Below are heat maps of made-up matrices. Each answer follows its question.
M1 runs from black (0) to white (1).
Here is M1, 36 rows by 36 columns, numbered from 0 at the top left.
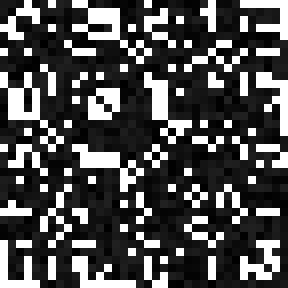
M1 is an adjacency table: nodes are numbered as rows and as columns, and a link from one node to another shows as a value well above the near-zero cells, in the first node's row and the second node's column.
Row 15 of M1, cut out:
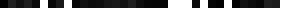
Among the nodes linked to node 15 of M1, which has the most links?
node 35
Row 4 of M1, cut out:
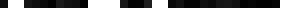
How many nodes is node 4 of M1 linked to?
9
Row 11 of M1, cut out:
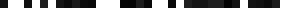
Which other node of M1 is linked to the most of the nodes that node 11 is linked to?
node 2
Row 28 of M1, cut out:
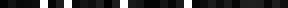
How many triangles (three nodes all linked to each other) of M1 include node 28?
6
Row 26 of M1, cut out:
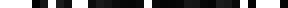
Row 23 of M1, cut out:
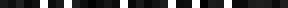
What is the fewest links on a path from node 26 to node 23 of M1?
4
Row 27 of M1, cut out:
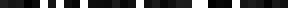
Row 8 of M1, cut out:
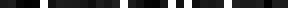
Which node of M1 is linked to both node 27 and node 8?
node 5
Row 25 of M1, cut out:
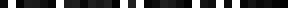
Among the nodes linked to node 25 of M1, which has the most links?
node 1
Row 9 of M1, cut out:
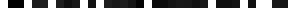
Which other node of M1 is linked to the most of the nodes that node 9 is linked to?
node 34
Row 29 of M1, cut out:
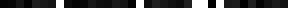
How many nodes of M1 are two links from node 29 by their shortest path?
6
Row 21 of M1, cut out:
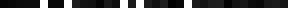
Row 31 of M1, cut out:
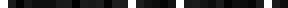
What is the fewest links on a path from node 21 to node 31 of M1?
3
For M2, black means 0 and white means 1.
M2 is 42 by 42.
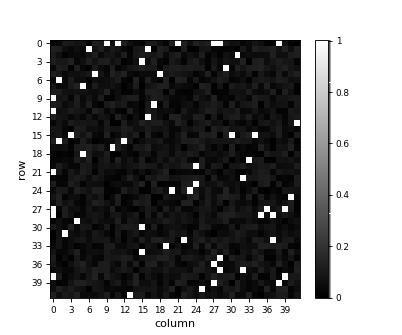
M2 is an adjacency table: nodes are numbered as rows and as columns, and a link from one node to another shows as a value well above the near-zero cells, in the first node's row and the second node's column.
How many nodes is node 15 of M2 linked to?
3
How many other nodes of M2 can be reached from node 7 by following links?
2
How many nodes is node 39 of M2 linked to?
2
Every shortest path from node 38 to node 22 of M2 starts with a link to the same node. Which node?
node 0
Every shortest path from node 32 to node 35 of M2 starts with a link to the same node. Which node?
node 37
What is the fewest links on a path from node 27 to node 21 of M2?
2
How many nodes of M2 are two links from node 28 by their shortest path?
6
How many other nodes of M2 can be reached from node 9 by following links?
12
